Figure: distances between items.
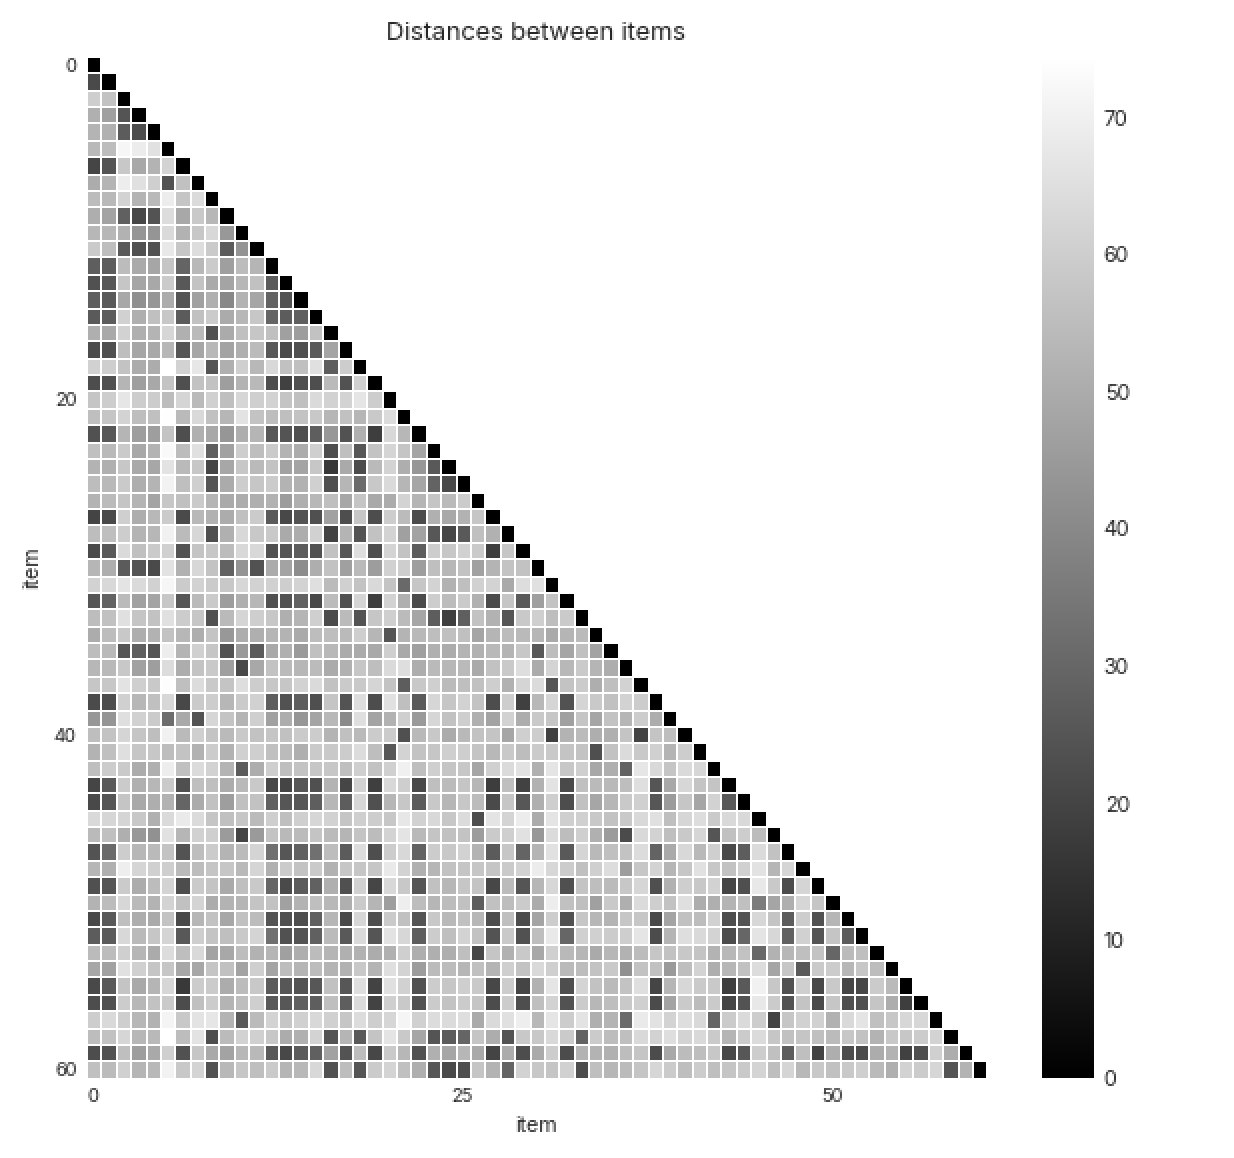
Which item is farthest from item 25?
5
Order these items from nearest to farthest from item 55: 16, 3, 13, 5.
13, 3, 16, 5
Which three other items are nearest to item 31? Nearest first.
40, 37, 21
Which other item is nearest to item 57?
46
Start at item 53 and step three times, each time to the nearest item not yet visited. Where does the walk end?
50
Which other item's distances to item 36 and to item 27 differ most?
29
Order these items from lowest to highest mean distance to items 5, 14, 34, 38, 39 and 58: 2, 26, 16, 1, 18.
1, 16, 26, 18, 2
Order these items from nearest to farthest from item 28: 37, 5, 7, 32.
37, 32, 7, 5
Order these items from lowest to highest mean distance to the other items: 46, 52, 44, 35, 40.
44, 52, 35, 46, 40
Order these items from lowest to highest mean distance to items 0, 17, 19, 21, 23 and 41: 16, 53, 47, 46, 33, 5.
47, 16, 33, 53, 46, 5
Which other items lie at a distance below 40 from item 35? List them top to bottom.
2, 3, 4, 9, 11, 30
